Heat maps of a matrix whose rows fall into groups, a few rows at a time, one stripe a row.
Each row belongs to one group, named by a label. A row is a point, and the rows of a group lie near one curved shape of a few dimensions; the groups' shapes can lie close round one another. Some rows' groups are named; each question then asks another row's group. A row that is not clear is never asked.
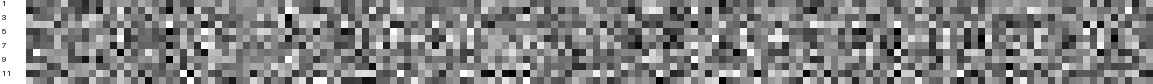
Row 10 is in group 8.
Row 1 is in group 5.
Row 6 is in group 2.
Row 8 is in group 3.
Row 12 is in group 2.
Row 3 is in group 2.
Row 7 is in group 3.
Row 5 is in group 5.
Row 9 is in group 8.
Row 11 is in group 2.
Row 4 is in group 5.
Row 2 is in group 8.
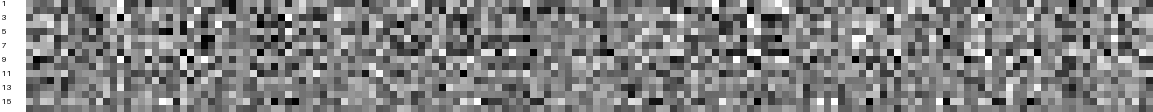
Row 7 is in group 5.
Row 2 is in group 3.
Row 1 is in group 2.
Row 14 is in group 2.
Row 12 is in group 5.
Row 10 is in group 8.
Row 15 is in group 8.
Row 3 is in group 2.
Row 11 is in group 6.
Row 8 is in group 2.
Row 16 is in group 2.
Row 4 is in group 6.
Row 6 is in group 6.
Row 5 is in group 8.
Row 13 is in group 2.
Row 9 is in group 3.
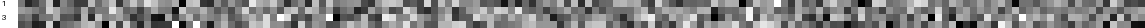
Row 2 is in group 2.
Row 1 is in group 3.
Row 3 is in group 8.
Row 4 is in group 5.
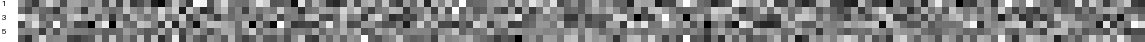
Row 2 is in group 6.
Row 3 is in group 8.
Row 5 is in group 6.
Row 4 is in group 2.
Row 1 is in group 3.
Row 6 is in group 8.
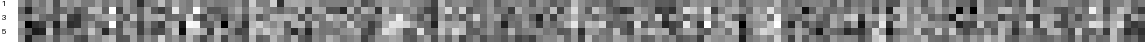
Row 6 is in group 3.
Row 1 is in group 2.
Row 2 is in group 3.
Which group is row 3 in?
3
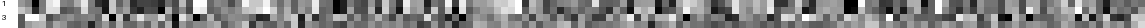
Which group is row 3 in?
3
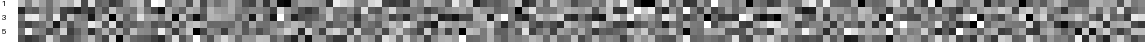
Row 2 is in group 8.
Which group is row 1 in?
8
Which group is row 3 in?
2
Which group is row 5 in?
3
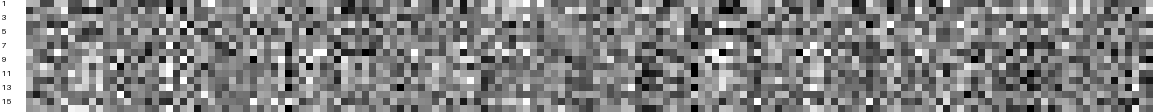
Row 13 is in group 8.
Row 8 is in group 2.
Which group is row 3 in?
8
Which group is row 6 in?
3
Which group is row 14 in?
3
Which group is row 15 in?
8
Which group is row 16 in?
8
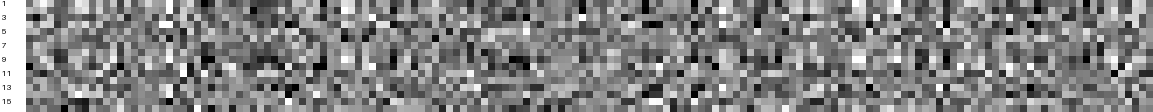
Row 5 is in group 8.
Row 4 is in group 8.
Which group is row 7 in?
3
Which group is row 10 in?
2
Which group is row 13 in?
8
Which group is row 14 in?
8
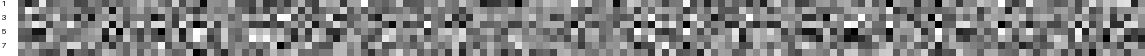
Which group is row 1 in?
8
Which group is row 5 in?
5
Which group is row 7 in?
8
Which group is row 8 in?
3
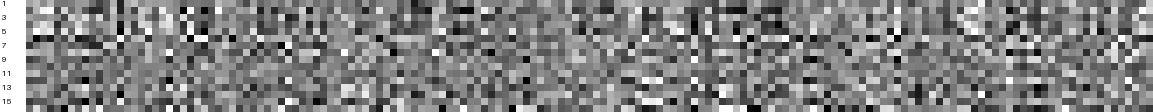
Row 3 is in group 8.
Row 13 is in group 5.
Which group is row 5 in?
3
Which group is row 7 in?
2
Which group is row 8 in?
5
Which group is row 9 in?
8
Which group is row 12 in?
8
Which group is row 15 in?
8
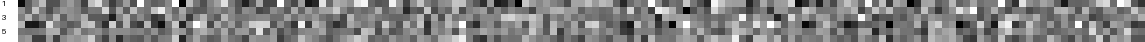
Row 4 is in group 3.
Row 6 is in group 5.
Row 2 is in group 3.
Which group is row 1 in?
2
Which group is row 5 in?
3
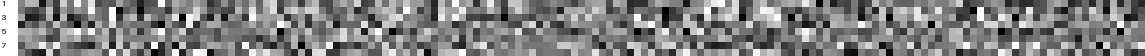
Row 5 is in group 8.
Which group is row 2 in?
2
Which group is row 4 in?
8
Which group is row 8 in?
5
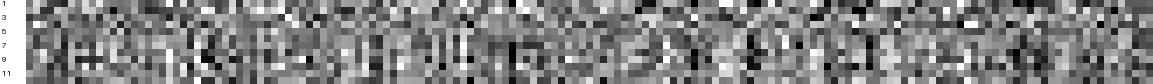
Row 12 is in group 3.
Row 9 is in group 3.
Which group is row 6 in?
3
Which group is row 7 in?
3
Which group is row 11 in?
5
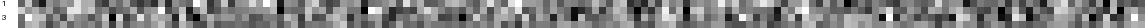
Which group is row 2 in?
8
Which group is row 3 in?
3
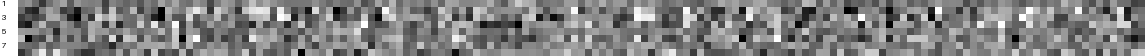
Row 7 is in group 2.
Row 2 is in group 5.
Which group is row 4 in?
8
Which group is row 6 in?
3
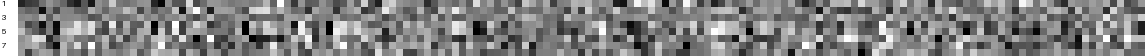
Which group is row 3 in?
6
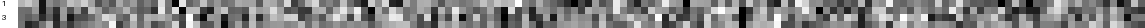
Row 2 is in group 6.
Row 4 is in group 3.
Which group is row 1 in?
8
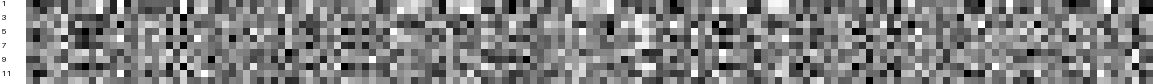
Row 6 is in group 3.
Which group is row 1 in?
2
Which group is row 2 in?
2
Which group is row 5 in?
5
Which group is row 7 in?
5
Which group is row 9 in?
8
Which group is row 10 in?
5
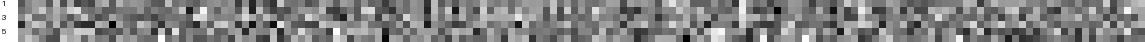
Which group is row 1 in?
2
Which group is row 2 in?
3
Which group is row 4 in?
2
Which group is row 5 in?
5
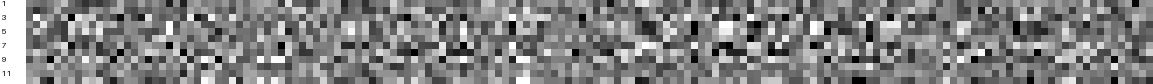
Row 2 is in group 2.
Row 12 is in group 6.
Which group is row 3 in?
3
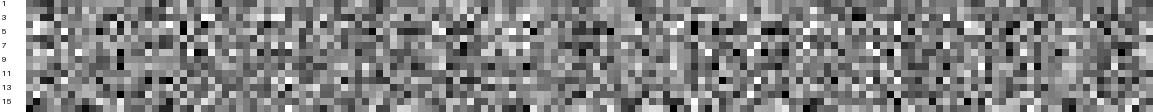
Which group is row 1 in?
5
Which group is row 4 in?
3
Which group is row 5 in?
2
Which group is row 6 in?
5
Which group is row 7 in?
8
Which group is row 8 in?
3
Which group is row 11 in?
6
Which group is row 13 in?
5
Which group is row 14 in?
3
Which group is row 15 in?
3
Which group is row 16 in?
8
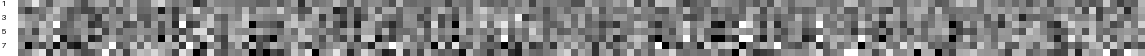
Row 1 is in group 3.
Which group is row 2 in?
5
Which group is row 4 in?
6
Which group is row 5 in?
3
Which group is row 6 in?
6
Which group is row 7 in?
3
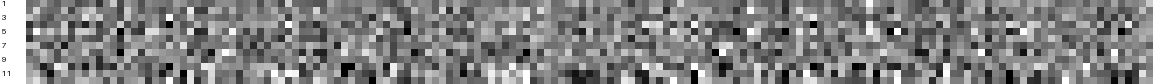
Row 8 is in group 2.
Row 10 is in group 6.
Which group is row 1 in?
2
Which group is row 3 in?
8
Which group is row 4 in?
8
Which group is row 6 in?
2
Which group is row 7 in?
5
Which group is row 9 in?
6
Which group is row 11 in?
8
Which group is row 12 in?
8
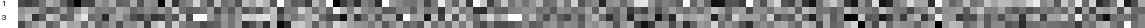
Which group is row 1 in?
5
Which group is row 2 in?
5
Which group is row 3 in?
6
